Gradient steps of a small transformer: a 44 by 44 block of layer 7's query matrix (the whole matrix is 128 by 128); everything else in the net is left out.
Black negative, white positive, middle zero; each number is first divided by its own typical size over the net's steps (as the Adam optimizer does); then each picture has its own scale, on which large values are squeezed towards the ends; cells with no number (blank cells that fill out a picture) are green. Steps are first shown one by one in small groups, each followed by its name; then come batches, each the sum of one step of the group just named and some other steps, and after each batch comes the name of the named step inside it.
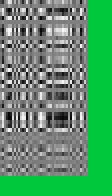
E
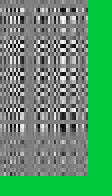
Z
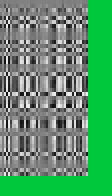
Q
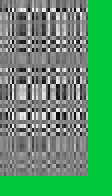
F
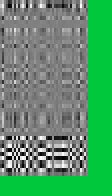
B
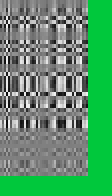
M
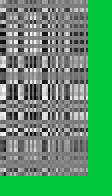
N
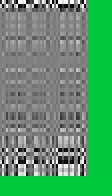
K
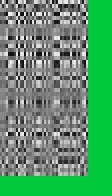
K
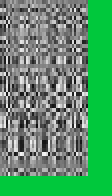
Q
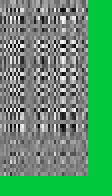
Z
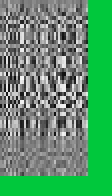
M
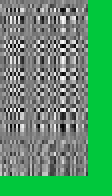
Z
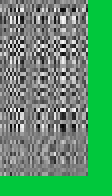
Z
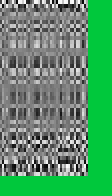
K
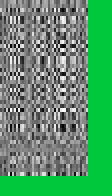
Z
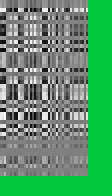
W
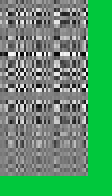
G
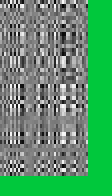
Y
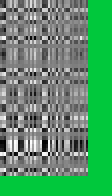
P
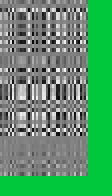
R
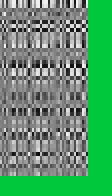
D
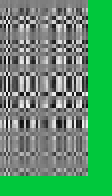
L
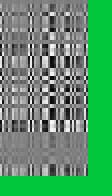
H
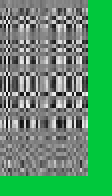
L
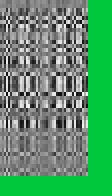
L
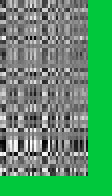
P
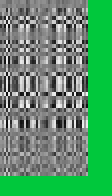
L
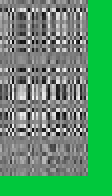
R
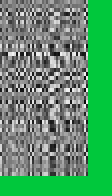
G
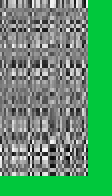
D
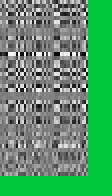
G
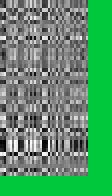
P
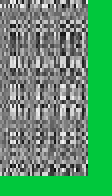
Y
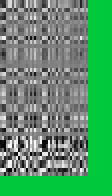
P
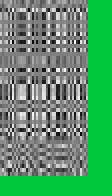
R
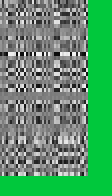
G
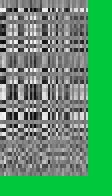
W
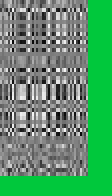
R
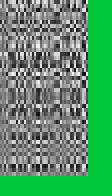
D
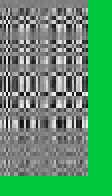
L
